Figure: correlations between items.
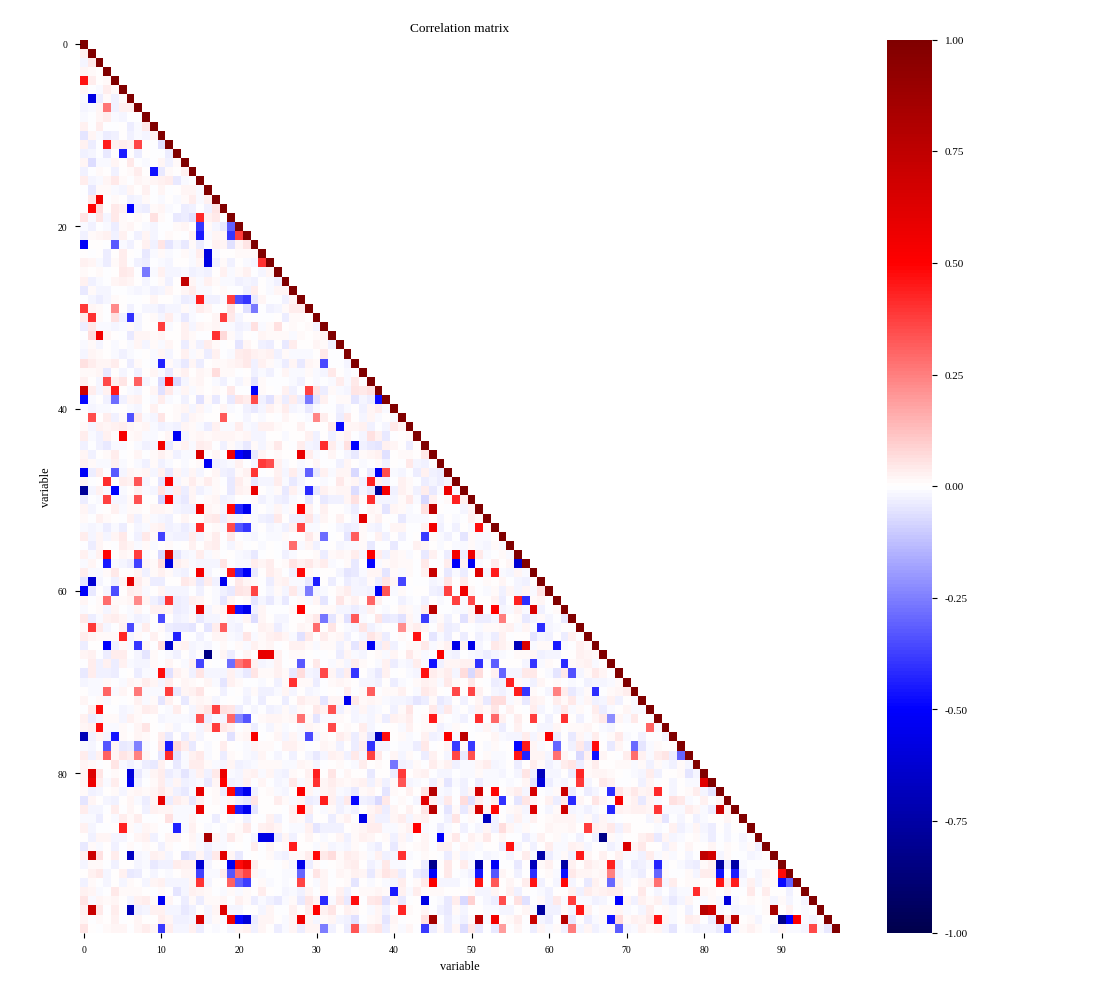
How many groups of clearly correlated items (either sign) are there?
16
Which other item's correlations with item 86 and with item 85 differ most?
52
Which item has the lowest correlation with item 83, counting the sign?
94
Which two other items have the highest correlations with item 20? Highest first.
90, 21
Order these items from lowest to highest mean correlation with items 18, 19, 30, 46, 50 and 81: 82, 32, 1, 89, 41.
32, 82, 41, 1, 89
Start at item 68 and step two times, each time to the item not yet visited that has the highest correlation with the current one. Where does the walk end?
21
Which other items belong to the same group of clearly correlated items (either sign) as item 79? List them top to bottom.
40, 93
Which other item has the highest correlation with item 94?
35
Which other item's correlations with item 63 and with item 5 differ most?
43
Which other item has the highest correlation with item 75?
2
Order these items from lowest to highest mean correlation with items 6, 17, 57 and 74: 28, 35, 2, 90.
90, 35, 28, 2
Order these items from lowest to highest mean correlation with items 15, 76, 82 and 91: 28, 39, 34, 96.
34, 39, 28, 96
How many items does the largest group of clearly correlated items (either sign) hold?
18
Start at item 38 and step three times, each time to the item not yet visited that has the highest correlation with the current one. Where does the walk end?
29
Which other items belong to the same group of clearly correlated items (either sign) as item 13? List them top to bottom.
26
